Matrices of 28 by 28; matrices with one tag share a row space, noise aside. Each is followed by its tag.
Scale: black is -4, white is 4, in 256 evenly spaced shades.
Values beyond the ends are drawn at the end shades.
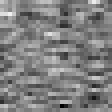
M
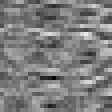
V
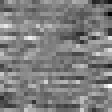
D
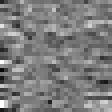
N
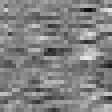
V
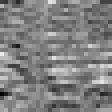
N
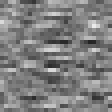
M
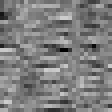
M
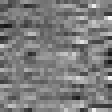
D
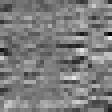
D
